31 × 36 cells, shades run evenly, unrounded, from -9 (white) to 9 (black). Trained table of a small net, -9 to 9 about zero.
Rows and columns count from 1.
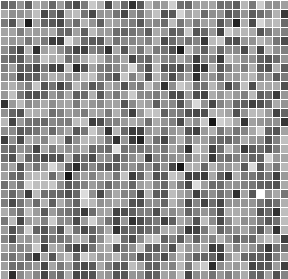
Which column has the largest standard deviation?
25
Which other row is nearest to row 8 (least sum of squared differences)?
11
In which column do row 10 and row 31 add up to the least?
23
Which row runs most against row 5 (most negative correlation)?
7
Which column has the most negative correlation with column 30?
33
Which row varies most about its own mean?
20
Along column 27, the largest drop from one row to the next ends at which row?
15
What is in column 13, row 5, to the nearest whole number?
3
